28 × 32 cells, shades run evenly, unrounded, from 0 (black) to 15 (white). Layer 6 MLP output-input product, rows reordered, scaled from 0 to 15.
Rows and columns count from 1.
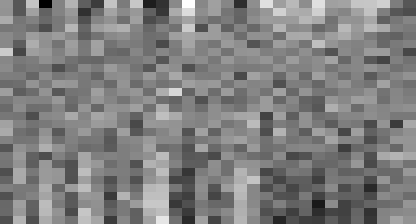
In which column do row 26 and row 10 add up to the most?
12
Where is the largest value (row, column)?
1, 15
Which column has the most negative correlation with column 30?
4
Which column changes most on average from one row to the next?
22
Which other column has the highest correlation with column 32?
2
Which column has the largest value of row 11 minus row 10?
19
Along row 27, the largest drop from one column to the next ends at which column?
14
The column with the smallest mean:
29
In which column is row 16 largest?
20
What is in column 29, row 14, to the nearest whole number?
8
